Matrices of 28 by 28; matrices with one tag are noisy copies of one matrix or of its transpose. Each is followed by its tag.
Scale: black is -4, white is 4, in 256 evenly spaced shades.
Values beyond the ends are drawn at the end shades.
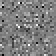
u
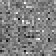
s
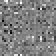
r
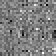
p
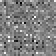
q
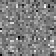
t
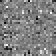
t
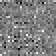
q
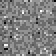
t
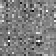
r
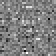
s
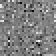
r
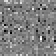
r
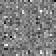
t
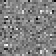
t
